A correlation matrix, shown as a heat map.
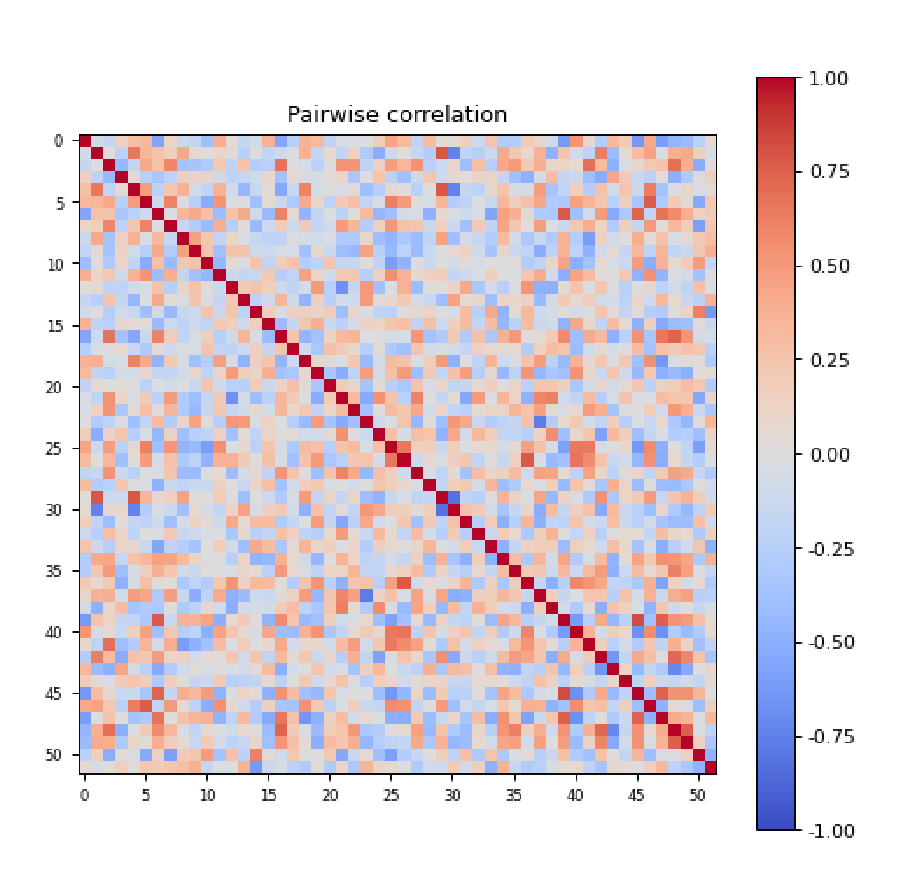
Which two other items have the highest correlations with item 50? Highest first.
14, 10
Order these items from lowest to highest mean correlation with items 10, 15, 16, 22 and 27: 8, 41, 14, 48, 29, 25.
8, 29, 25, 14, 41, 48
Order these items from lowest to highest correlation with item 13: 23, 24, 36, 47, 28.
28, 24, 36, 47, 23
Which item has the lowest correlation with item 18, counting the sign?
47
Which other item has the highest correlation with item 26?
36
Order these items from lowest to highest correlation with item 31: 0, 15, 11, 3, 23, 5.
5, 11, 3, 0, 15, 23
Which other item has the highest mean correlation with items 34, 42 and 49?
48
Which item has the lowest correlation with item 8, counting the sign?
41
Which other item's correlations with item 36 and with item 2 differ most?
21
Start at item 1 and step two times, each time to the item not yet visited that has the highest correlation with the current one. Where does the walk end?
4
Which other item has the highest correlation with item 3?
43
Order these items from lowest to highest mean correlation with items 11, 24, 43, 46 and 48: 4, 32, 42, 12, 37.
12, 42, 32, 4, 37
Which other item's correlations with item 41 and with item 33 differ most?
2
